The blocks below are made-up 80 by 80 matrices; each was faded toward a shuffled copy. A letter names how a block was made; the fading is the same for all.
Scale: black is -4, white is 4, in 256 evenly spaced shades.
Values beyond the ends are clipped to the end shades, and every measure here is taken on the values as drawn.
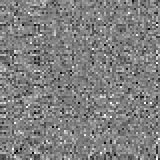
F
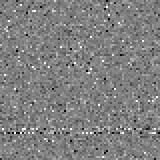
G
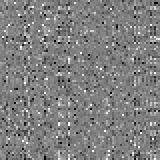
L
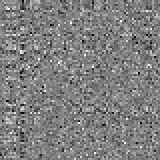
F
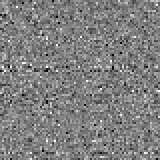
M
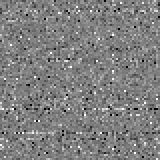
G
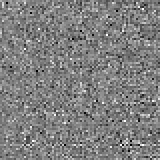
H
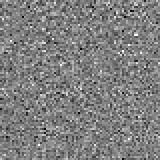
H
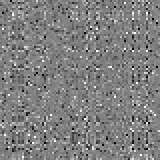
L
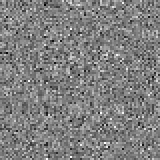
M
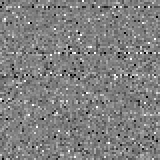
G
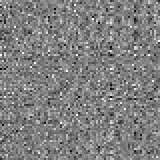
F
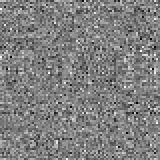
M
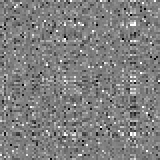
L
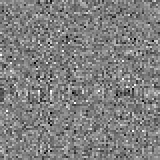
H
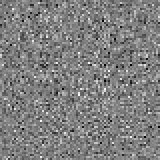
F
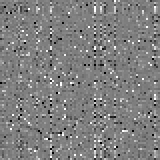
L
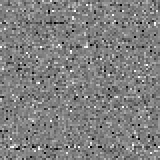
G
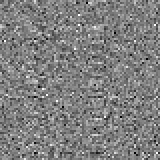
M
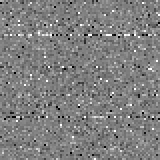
G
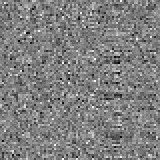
H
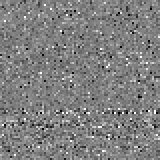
G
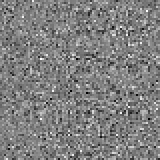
F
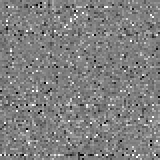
G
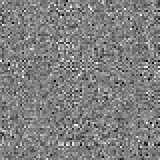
F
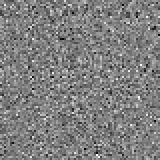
H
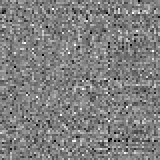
F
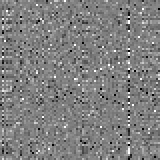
L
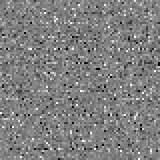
G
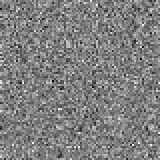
H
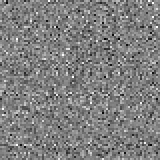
M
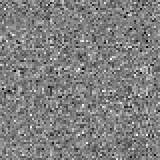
H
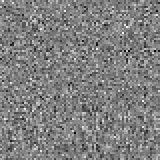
H
